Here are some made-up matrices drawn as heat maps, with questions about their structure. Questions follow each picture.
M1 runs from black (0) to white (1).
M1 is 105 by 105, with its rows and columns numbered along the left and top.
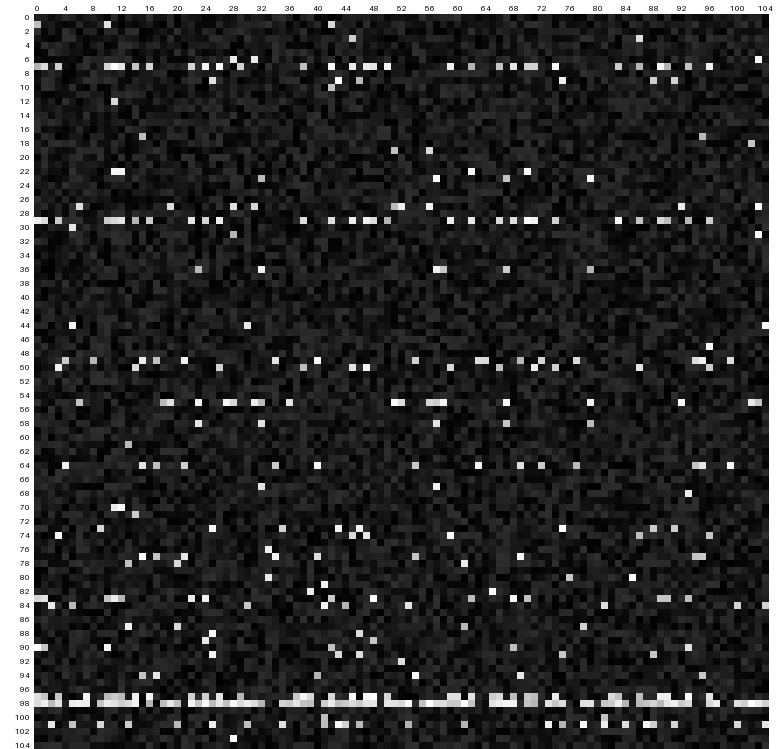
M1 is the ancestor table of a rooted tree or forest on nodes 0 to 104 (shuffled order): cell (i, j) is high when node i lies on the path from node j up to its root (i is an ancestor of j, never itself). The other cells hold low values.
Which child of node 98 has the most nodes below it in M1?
97
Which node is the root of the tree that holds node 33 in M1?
80
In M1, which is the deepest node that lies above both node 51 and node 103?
27
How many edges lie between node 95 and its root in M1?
5
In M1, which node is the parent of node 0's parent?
90
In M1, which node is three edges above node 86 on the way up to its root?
50
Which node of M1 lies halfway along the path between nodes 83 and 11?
70
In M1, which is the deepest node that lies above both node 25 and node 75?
91
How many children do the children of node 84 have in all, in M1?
3
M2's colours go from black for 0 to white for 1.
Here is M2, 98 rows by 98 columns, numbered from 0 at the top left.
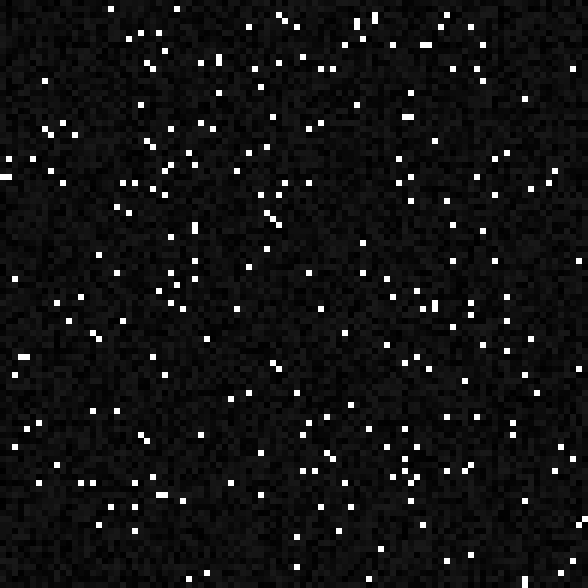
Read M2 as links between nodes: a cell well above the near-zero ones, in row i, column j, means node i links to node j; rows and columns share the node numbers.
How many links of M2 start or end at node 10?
6
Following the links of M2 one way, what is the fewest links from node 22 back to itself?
8
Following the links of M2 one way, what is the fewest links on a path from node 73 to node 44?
2
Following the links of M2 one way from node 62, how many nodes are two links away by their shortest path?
7
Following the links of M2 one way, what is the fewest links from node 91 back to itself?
8
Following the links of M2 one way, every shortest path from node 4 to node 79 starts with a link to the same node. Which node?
node 59
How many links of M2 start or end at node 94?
1
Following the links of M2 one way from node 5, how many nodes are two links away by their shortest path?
5
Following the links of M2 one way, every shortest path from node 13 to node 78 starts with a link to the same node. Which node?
node 7
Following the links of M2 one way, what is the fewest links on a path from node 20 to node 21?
7
